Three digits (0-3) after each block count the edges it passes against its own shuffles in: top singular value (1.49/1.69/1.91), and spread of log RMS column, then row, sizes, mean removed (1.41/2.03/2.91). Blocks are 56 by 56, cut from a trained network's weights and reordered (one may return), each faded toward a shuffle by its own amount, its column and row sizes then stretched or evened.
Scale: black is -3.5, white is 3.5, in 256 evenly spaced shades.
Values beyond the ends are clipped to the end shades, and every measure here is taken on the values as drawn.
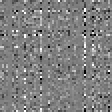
1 3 2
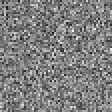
2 0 0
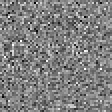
1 1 1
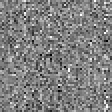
0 2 0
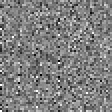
0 2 0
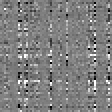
3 3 1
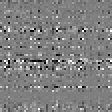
1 2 3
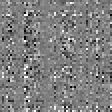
0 3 2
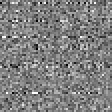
3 0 2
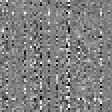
1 3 1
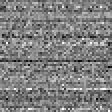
3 0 2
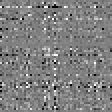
1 2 3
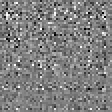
0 2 3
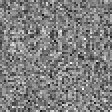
2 0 0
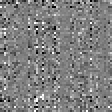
1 3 2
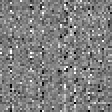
2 2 0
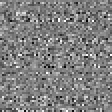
0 0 3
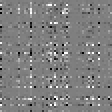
1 3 3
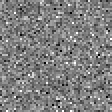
0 0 0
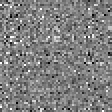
2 1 1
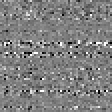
0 1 3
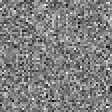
0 1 0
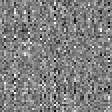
3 2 0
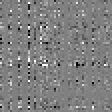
1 3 2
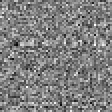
3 0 1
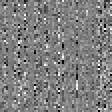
0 3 0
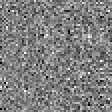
2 1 0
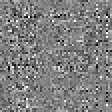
1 2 2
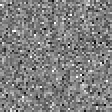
0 0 0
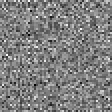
3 1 1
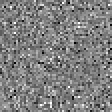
3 0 1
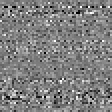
0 0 3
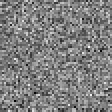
2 0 0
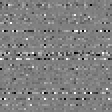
2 0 3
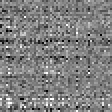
2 2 2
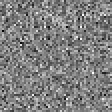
2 0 1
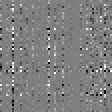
2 3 2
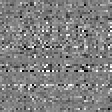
2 1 3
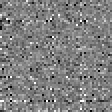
1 1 2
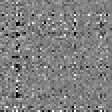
2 2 2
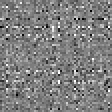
3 2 2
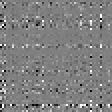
3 2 3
